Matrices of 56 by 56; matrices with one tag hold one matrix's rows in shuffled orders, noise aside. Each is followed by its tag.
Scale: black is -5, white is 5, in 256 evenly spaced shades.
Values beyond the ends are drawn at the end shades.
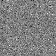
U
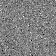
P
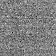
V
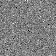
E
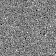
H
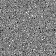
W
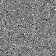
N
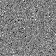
N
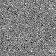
U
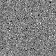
U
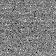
V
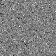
N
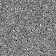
E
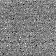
V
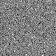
W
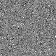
N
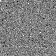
P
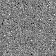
U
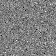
H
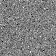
P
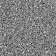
P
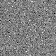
W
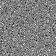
N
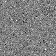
H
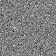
N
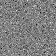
H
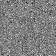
U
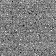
V
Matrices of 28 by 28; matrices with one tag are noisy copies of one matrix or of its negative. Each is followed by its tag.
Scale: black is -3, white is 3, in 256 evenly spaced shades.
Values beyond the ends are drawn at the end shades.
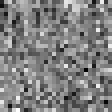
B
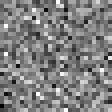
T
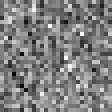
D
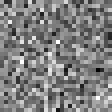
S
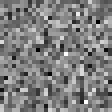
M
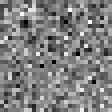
D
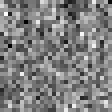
B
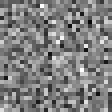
M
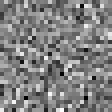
S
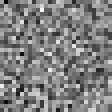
S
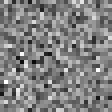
S
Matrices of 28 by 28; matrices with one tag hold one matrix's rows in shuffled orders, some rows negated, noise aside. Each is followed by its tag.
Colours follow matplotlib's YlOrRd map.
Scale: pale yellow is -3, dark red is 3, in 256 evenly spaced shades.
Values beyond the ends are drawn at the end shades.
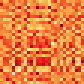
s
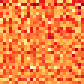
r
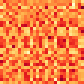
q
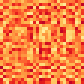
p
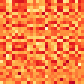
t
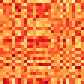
s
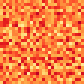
r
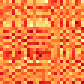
s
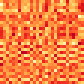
q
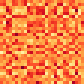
t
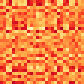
t
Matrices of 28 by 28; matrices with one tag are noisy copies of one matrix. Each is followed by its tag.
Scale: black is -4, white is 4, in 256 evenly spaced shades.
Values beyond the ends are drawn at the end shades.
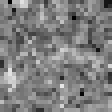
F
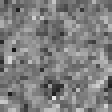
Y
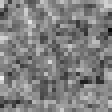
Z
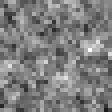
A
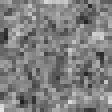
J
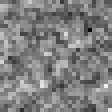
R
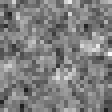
A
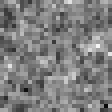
A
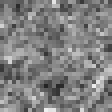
Y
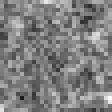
J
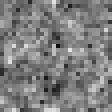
Y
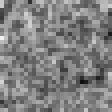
Z
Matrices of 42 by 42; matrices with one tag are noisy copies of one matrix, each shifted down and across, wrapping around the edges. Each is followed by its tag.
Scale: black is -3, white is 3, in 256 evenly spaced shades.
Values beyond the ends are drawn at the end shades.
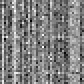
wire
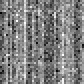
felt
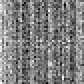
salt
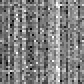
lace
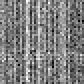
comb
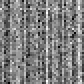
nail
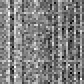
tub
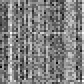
wire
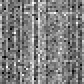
tub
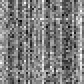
felt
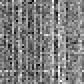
tub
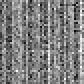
nail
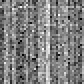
lace
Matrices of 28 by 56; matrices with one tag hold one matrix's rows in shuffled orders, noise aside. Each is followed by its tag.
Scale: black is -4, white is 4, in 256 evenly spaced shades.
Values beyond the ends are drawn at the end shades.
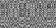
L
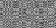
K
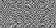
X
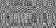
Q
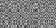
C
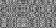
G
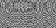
Q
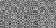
C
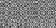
C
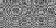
K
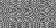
X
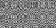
C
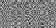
X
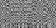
Q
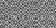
C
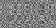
X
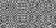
G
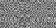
L
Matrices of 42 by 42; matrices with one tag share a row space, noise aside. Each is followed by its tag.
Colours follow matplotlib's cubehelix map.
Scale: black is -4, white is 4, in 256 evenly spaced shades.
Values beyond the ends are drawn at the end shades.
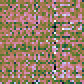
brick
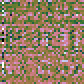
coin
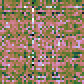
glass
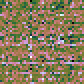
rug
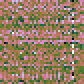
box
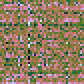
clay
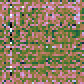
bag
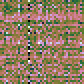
clay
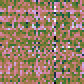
brick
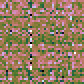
rug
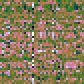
glass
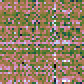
brick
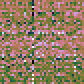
glass
